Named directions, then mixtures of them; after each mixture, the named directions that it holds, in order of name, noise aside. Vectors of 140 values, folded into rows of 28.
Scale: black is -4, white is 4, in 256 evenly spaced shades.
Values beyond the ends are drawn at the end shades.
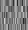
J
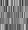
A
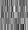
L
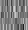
L.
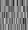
J.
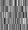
J.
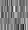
L.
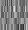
L.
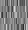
J, L.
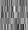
L.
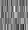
L.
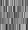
A, L.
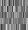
A, L.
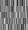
J, L.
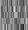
L.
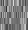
A, J.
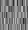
J.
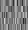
J.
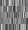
A, L.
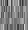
A, L.
